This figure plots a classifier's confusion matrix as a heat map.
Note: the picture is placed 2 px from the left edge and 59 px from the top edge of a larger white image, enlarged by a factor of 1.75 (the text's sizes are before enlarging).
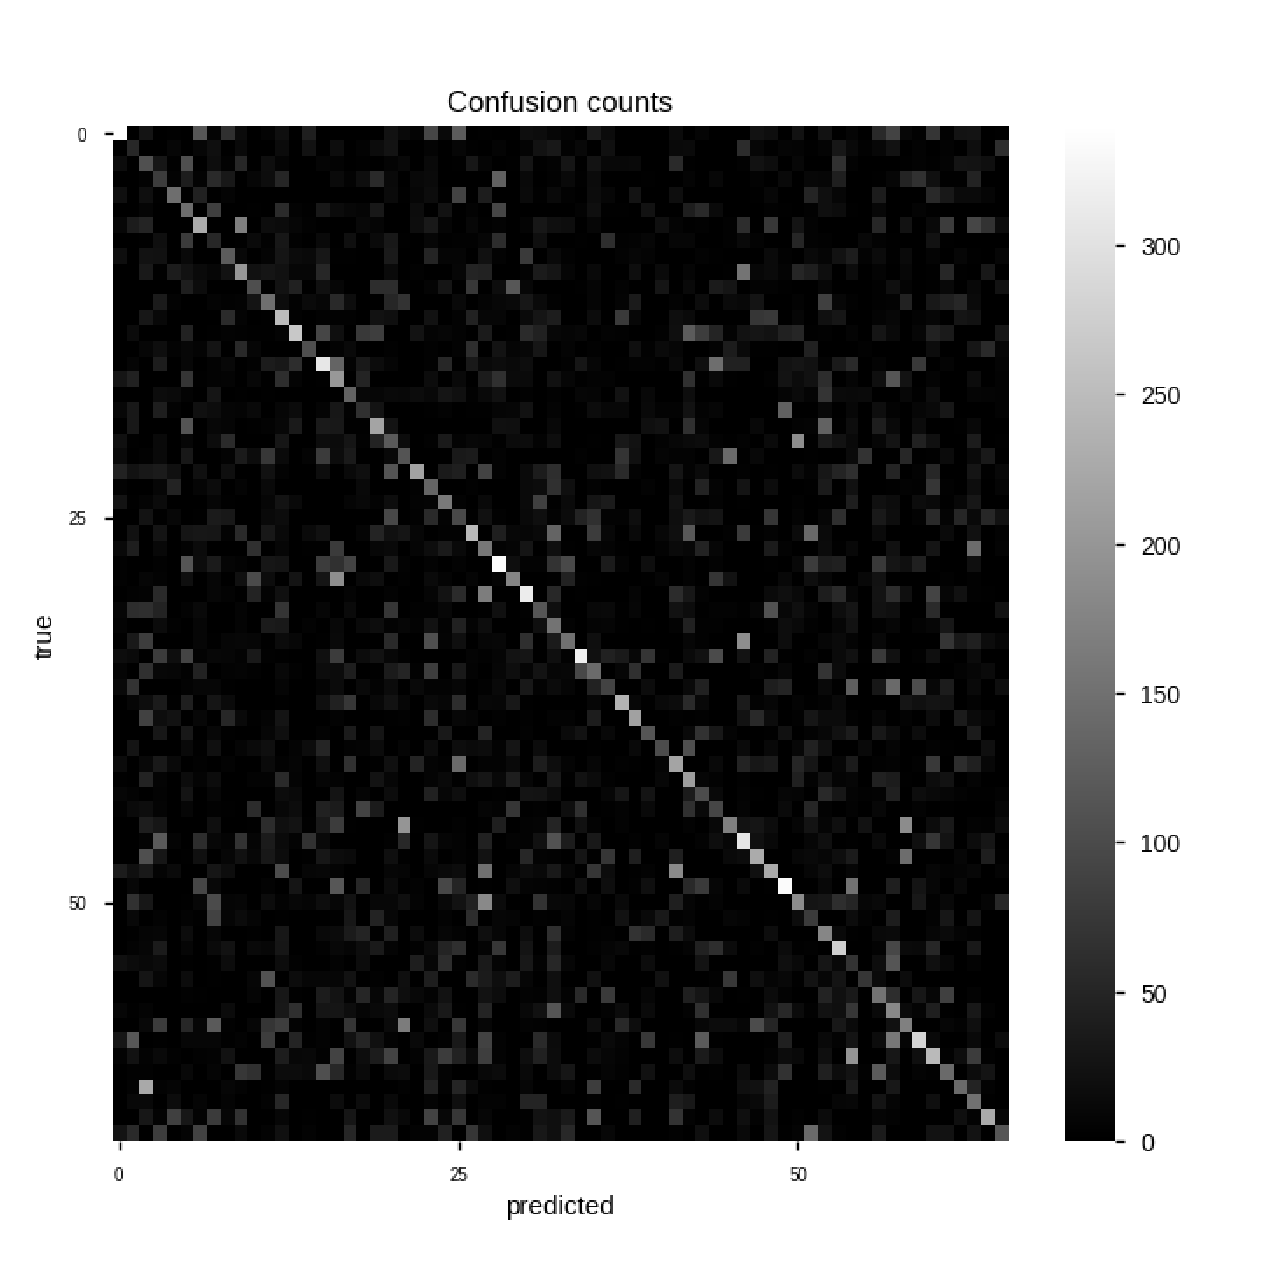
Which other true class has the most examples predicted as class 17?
28
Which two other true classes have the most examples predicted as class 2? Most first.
62, 47
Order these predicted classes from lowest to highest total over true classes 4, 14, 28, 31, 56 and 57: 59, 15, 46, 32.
46, 59, 15, 32
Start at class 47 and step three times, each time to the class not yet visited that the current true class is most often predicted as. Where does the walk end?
45
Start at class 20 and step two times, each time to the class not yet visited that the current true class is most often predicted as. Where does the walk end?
27
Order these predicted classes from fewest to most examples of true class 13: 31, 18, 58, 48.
58, 48, 31, 18
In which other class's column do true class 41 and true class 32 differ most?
25
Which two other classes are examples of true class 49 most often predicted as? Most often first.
54, 16
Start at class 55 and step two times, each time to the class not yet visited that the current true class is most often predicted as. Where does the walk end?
52
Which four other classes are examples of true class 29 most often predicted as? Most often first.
16, 10, 44, 33
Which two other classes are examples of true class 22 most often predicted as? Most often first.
20, 27
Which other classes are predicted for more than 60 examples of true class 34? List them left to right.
3, 5, 16, 39, 44, 56
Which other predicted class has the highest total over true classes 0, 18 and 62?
2
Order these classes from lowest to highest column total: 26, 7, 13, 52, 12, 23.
13, 26, 7, 23, 52, 12
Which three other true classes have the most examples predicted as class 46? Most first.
33, 9, 26
